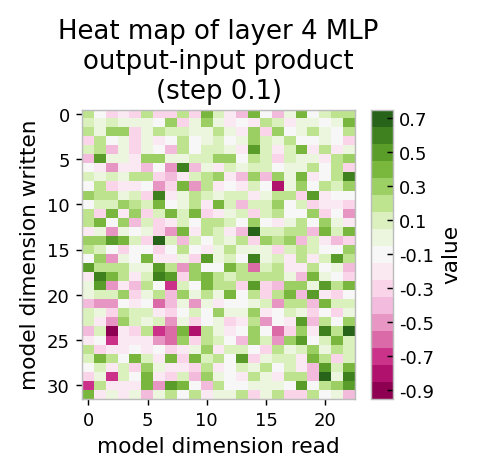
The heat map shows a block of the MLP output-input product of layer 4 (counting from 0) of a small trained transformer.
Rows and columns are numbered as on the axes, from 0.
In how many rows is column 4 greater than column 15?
8
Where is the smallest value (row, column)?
24, 2
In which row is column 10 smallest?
30
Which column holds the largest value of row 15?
22
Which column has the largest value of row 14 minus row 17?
17
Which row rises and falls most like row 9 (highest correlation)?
14
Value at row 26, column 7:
-0.3
